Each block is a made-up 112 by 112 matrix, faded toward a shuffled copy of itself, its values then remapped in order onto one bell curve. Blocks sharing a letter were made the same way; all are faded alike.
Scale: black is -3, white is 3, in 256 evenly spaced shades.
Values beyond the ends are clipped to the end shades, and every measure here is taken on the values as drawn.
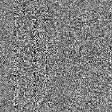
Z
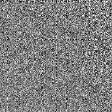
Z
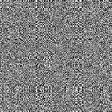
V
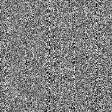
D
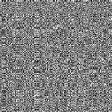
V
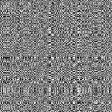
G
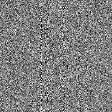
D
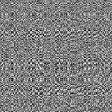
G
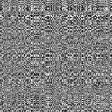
G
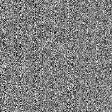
D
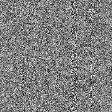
D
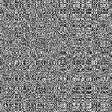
V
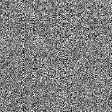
Z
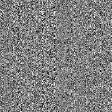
D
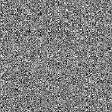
Z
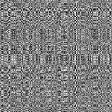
G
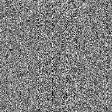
D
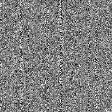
D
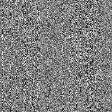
D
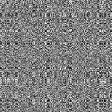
V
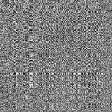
V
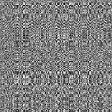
G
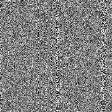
D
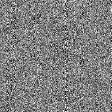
D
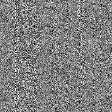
D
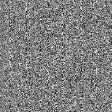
D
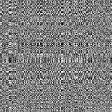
G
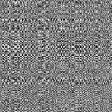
G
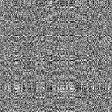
V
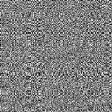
V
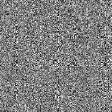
Z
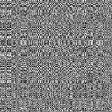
G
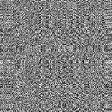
V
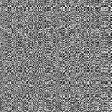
G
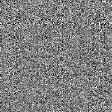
Z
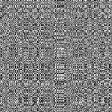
G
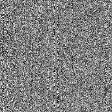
D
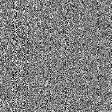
D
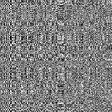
V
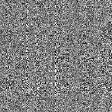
Z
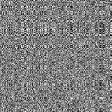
V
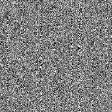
D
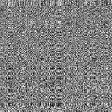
V
